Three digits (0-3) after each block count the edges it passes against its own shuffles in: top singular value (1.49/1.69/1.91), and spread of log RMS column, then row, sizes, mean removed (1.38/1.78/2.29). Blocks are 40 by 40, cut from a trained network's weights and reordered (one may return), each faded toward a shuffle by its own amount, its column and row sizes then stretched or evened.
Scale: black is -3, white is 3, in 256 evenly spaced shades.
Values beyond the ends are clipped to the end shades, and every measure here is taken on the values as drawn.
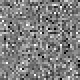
1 0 0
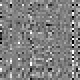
3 3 1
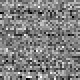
0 1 2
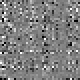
0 3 3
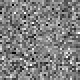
0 0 0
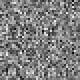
2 1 0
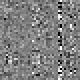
2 3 0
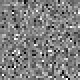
1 2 1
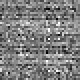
2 2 1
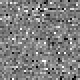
0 0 2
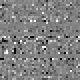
0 1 3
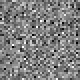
2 0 0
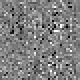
1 2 1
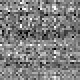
1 2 2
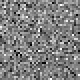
1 0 0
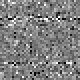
1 0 2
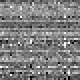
3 2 2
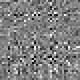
3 2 3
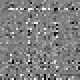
0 2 3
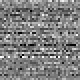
2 0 3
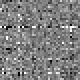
3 2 2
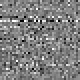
2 0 2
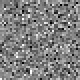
1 1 0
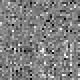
0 2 1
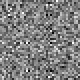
1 0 0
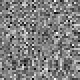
2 2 0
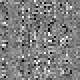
0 3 0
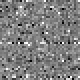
0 0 2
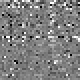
1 1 3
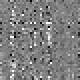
1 3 1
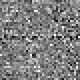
0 1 2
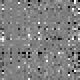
2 3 2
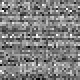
2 0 2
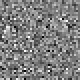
0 0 2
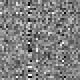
1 2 0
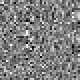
2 3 0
